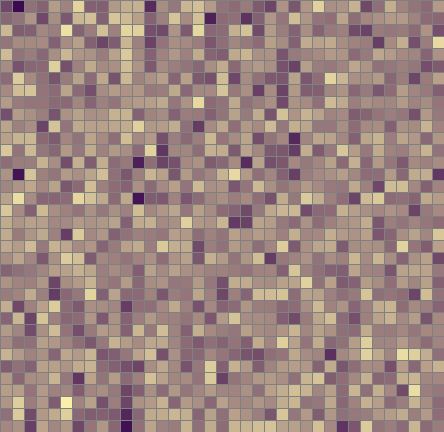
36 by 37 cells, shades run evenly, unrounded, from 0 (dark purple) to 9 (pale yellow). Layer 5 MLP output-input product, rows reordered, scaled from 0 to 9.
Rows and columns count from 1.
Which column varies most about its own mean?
11
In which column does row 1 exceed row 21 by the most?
17
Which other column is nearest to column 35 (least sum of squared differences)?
13
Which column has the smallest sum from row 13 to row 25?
12
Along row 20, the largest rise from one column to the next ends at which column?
7
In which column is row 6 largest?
5
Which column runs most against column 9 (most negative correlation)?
34
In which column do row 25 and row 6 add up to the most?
8
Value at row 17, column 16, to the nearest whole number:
3
